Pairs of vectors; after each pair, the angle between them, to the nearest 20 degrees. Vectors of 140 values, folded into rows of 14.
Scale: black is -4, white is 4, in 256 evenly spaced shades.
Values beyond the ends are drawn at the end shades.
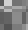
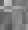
20 degrees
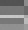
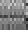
140 degrees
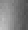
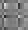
100 degrees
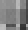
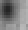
120 degrees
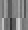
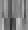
20 degrees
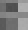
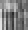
120 degrees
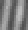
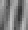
160 degrees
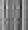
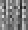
40 degrees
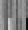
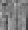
40 degrees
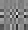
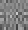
40 degrees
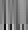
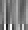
160 degrees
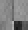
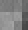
80 degrees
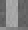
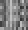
60 degrees
